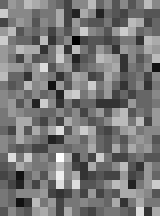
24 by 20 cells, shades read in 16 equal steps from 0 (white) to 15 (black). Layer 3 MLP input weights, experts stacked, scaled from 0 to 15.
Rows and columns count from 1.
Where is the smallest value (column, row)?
8, 18
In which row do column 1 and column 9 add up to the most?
3
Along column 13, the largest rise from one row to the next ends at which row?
19
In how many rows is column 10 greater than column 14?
6
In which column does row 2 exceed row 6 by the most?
10
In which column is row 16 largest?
7
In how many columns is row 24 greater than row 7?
10
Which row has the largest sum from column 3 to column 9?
17
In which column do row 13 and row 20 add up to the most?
11
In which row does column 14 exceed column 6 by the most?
12
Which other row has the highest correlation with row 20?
21
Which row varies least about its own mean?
13
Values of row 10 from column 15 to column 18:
9 12 9 7
